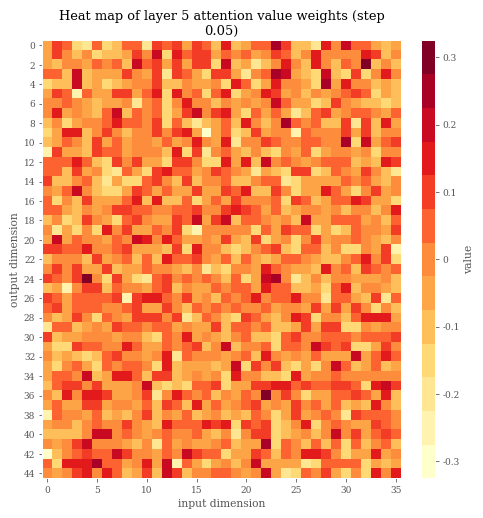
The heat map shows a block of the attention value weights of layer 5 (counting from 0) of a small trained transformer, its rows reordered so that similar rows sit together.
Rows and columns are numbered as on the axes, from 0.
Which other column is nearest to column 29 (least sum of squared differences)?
21
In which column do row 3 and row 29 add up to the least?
30
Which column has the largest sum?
22
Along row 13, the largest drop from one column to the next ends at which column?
27
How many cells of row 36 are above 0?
16
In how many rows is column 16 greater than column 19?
18
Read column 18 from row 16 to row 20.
-0.05 0.1 0.2 0 0.1
